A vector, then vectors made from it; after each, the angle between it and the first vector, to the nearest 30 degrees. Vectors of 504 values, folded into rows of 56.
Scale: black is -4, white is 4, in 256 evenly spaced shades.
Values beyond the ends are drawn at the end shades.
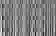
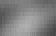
90 degrees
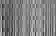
30 degrees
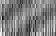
30 degrees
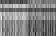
60 degrees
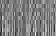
150 degrees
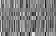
60 degrees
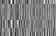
120 degrees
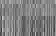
150 degrees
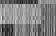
60 degrees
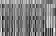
30 degrees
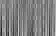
120 degrees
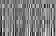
150 degrees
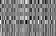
60 degrees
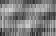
120 degrees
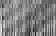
30 degrees
